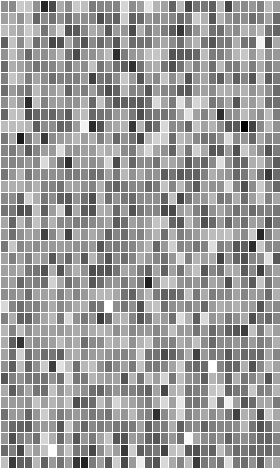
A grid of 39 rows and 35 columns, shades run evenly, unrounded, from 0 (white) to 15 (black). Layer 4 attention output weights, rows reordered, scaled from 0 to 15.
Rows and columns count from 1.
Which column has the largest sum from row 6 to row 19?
17
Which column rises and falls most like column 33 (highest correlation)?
2
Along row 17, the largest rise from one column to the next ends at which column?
23
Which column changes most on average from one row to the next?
21
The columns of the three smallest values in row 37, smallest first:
24, 6, 14
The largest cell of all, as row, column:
11, 31
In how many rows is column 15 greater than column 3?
23
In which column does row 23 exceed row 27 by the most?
26
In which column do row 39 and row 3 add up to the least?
18
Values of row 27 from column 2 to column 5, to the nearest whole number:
5 9 9 7
